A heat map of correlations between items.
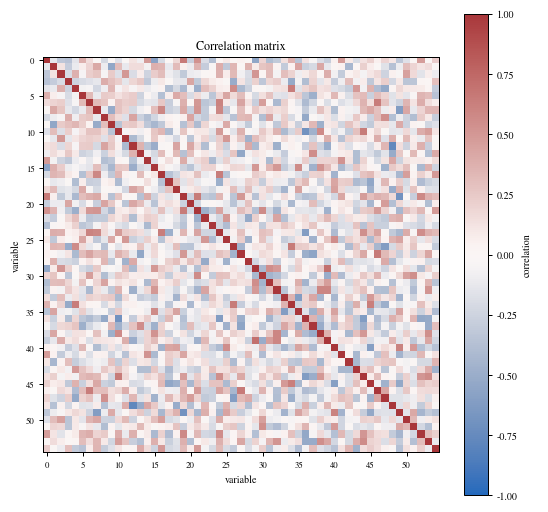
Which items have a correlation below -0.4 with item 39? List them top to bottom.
12, 21, 30
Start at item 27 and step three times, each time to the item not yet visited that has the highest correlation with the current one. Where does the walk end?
24
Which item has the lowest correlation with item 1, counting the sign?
9
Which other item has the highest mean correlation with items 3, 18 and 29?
31
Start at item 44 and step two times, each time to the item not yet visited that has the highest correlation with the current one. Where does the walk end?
38
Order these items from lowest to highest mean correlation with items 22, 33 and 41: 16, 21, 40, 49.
49, 40, 21, 16
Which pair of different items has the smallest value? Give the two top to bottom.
12, 48
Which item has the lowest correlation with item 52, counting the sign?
36
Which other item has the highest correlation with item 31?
29
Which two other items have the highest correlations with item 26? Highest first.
34, 4
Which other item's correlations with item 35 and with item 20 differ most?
15
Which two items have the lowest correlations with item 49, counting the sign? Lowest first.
19, 7
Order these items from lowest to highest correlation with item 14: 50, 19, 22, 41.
50, 22, 19, 41
